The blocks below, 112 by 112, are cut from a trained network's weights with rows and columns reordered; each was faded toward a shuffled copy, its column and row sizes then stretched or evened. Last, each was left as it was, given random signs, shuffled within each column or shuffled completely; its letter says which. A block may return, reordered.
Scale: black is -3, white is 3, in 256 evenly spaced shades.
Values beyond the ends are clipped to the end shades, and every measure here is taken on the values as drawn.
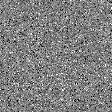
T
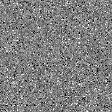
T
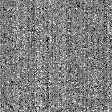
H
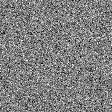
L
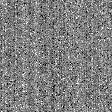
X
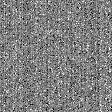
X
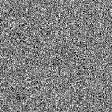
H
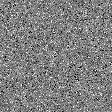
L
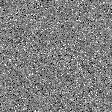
L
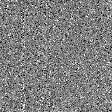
X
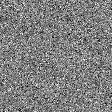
L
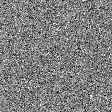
L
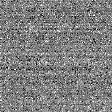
H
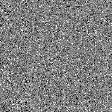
T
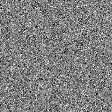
X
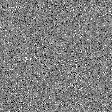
T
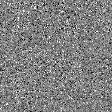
T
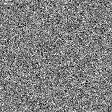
L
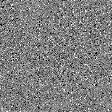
T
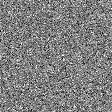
L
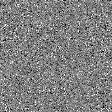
T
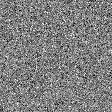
L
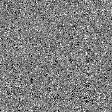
T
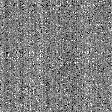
H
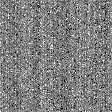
X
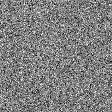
L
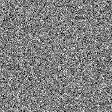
T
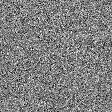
L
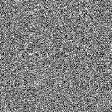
H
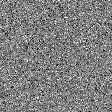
L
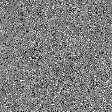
T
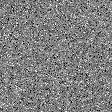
L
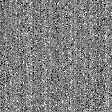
X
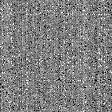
H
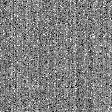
H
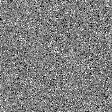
X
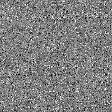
T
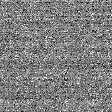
H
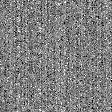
X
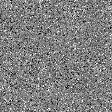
T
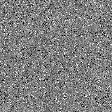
T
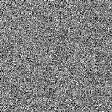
H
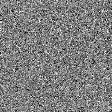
T
